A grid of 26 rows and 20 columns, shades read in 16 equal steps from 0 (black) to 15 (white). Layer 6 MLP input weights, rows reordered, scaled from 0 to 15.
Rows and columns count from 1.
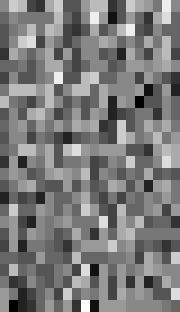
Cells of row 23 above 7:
10
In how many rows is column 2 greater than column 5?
17
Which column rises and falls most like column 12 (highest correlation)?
1
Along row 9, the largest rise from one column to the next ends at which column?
14
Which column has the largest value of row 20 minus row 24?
15
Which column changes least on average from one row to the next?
6
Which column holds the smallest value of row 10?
13
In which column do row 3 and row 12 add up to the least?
8
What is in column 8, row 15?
9
